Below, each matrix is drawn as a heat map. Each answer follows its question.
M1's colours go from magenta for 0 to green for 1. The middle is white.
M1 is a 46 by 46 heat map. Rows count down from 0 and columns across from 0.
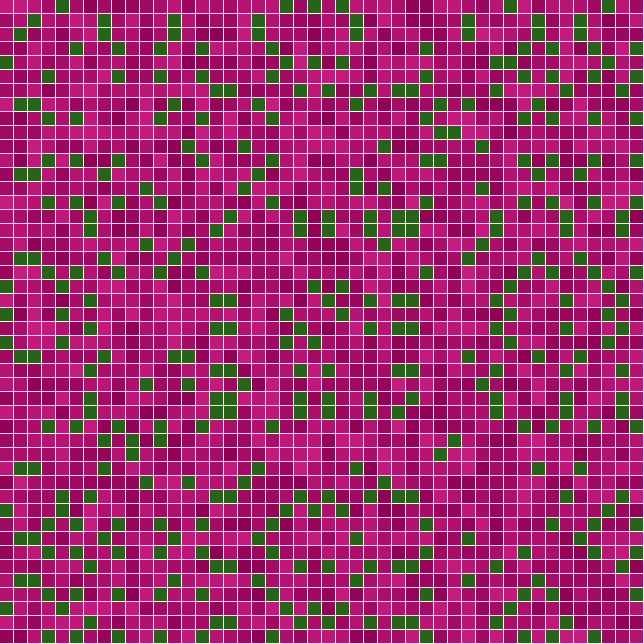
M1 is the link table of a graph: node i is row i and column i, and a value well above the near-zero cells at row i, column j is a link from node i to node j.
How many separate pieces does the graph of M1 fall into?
2
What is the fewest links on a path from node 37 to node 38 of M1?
4
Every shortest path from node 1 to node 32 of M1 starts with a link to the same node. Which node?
node 7
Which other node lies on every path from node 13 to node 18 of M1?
node 25
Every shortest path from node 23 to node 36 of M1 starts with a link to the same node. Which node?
node 35
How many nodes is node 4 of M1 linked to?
7
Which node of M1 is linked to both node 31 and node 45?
node 11
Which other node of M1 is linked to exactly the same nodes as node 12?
node 33
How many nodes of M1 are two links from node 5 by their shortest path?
1
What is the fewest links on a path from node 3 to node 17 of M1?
6
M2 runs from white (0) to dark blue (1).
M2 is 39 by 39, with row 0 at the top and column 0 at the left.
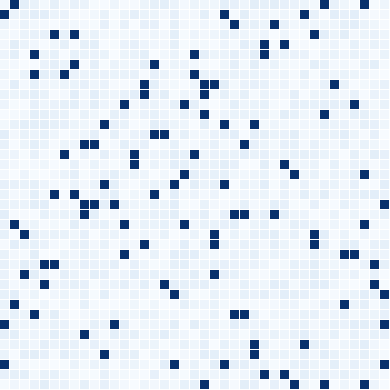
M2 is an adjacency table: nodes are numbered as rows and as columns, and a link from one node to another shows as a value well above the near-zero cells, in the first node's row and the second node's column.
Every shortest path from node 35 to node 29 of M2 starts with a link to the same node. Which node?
node 10
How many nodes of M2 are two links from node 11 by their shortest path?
4
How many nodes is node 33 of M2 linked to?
1
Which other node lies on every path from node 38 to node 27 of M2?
node 20
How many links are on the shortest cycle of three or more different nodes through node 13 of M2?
8
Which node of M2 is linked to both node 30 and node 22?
node 1
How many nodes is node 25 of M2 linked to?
3
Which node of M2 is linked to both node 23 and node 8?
node 21
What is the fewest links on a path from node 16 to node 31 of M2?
6
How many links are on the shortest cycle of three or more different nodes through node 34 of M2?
6
